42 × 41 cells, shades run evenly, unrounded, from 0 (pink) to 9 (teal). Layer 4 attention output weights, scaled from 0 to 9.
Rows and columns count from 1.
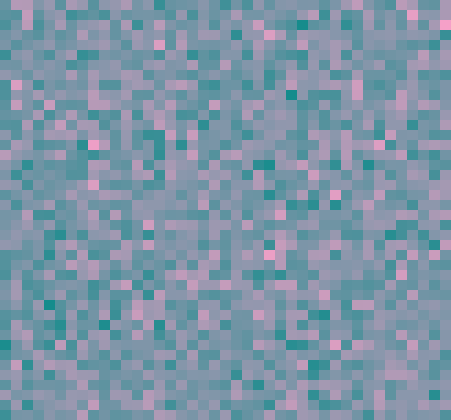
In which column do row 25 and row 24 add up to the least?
26
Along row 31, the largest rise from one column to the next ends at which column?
5
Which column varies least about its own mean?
39
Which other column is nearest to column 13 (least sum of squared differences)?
17
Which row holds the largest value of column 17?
15
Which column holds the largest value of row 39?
24
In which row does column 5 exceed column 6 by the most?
35
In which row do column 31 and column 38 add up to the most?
21
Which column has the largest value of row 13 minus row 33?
19
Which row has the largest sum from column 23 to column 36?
28
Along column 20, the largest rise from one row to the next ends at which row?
12
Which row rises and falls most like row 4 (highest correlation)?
42
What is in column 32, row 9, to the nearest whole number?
4
